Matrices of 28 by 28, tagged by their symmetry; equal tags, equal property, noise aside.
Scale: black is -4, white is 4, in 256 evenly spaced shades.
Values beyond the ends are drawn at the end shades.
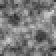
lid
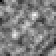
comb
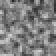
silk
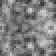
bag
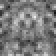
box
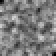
lid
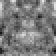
box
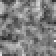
silk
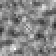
lid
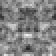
box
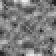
lid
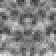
box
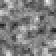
lid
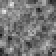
comb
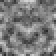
box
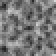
bag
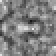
bag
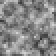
comb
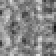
bag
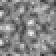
bag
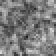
comb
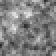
comb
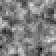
silk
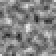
lid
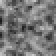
bag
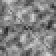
lid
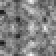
bag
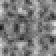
bag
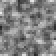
lid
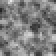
silk
